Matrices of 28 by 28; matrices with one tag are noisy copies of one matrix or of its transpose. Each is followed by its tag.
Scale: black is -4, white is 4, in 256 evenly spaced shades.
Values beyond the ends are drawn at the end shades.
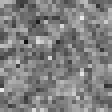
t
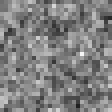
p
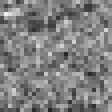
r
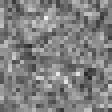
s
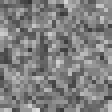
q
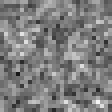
s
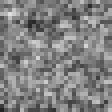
r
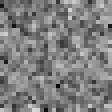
q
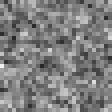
q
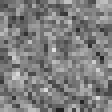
q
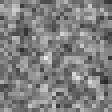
r
